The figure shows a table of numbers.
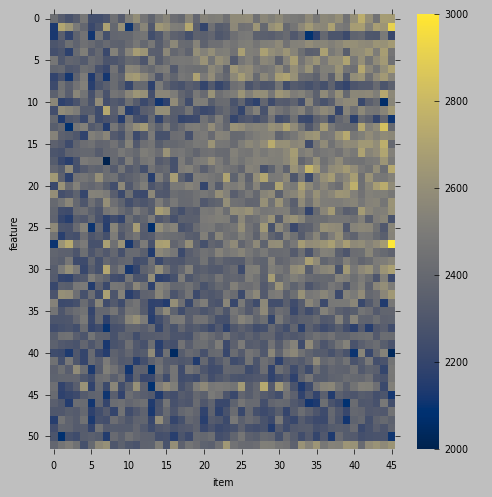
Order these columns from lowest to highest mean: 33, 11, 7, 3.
7, 3, 11, 33
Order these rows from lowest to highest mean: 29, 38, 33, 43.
43, 38, 29, 33
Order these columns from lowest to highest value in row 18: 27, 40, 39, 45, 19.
19, 27, 40, 39, 45
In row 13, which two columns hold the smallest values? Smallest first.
2, 7
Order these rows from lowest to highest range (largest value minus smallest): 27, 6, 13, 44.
6, 44, 13, 27
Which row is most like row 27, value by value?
1
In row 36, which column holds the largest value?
11
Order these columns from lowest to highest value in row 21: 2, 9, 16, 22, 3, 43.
9, 2, 3, 16, 43, 22
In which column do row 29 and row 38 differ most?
34
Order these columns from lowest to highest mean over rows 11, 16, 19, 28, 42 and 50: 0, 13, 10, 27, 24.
13, 10, 0, 24, 27
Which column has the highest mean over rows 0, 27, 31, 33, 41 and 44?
45
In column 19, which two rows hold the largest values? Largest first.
7, 4
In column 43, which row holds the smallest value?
12
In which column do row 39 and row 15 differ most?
44
